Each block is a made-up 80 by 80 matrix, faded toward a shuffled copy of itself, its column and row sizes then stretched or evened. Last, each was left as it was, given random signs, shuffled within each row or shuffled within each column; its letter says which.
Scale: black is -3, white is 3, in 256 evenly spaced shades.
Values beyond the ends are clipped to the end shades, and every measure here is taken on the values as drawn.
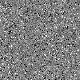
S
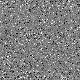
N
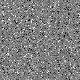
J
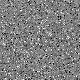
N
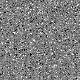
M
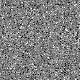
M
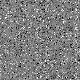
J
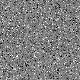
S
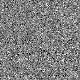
M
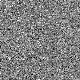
M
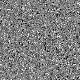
M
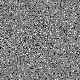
N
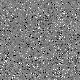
M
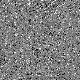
M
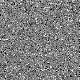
M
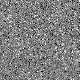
M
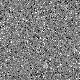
S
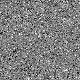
N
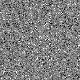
J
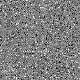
J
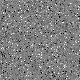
S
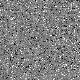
M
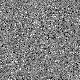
N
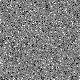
N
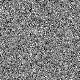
S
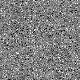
J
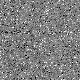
N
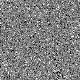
S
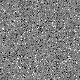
S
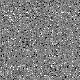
J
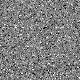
N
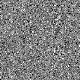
J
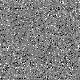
J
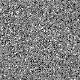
M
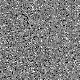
M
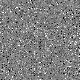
M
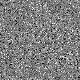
N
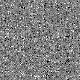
J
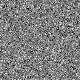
N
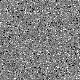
M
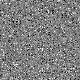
M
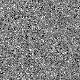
M
